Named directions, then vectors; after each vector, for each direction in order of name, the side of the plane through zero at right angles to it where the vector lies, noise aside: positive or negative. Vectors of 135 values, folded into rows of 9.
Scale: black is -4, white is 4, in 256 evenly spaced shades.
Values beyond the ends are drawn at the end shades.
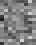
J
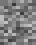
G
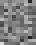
negative, negative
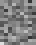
negative, negative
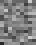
positive, positive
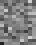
positive, positive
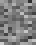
negative, negative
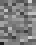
positive, positive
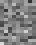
negative, negative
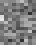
positive, negative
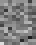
negative, negative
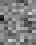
negative, positive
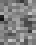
negative, positive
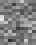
positive, negative
